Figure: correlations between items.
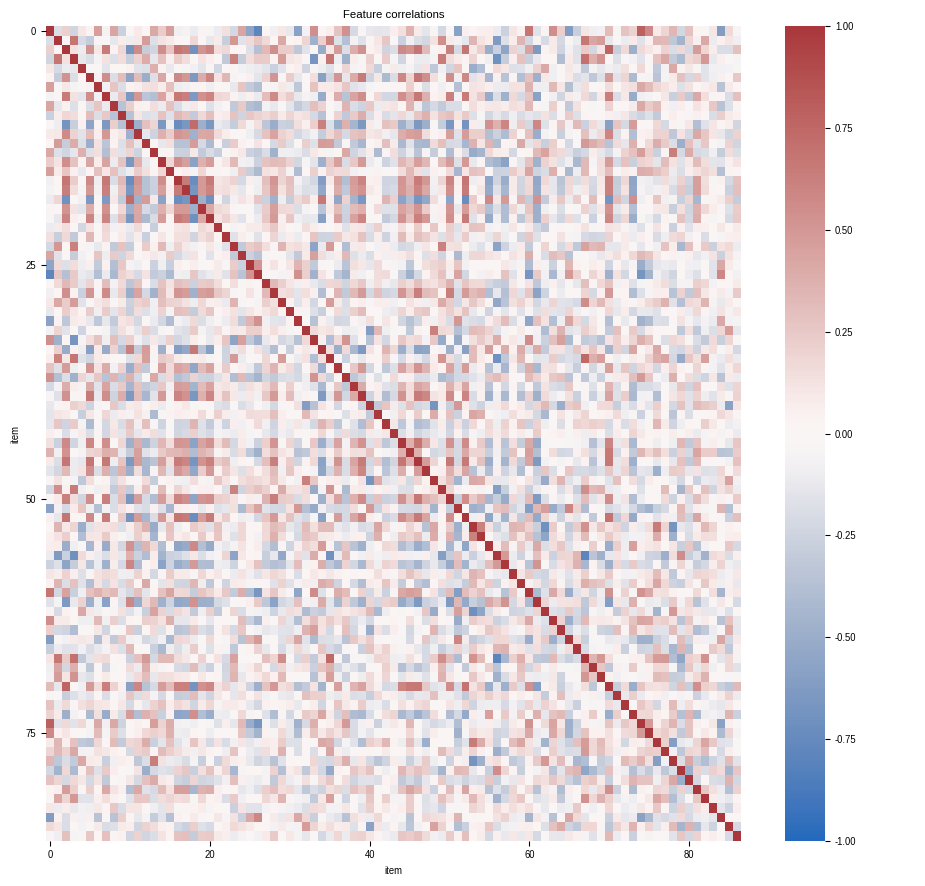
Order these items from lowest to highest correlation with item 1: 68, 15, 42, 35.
15, 42, 68, 35
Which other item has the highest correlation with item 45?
70
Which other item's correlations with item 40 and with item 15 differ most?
51
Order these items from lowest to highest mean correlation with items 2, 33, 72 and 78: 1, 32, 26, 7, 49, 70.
26, 1, 49, 32, 7, 70
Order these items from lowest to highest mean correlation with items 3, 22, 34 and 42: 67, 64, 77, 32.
64, 32, 77, 67
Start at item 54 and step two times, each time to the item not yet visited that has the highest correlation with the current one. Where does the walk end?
76
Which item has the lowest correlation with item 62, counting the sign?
53
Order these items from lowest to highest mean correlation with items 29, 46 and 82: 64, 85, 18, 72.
18, 64, 85, 72
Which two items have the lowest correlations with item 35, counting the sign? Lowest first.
56, 79
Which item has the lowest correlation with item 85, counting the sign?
40
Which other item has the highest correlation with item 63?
0
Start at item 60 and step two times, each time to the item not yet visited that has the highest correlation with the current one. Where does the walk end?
74
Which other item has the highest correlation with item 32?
48
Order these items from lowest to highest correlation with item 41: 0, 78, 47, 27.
78, 0, 47, 27
